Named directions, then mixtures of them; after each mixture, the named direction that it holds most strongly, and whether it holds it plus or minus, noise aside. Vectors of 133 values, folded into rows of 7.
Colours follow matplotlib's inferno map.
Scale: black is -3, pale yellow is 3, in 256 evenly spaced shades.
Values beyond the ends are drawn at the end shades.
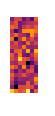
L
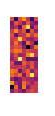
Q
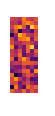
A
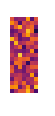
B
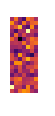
Q, minus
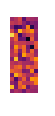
A, minus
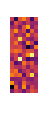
Q, plus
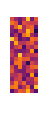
B, plus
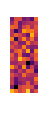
L, plus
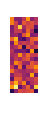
B, plus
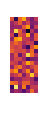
Q, plus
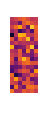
A, plus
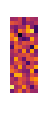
A, minus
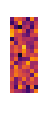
B, minus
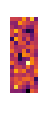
L, minus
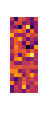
Q, plus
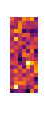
L, minus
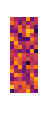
B, plus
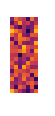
B, minus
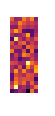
L, minus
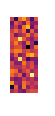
Q, plus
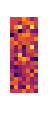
A, plus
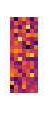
Q, plus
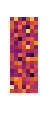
Q, minus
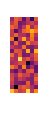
L, plus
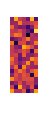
B, minus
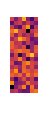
Q, plus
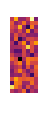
Q, minus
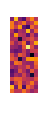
Q, minus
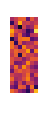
B, minus
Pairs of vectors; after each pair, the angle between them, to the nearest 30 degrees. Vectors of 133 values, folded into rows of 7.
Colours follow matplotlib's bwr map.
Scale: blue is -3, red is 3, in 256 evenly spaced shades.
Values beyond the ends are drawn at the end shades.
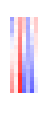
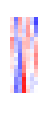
120 degrees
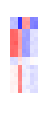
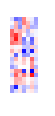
60 degrees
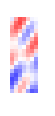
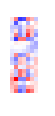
120 degrees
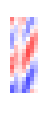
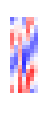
150 degrees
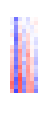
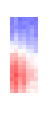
90 degrees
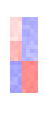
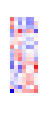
60 degrees
